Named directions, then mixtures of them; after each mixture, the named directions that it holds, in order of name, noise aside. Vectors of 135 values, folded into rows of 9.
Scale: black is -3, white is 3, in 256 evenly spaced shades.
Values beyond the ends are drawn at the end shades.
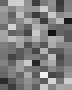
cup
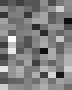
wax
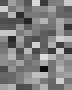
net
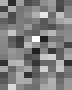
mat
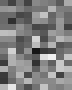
mat, net, wax.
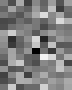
mat, net.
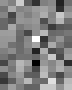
cup, mat.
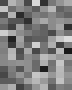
net.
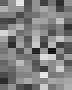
cup, mat, net.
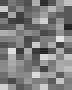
net, wax.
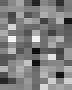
cup, mat, wax.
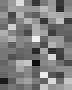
cup, mat.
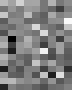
wax.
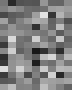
mat, wax.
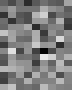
mat, net, wax.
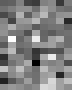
cup, mat, wax.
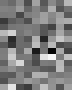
mat, net.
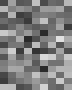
net, wax.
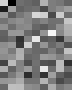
cup, mat, net.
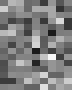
cup, mat, net.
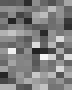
mat, net, wax.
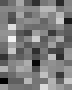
cup, mat, wax.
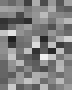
mat, net.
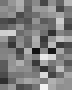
cup, mat, net.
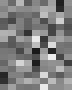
cup, mat, net.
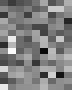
wax.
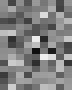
mat, net.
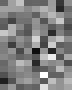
cup, mat, net.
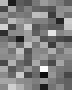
cup, mat, net.
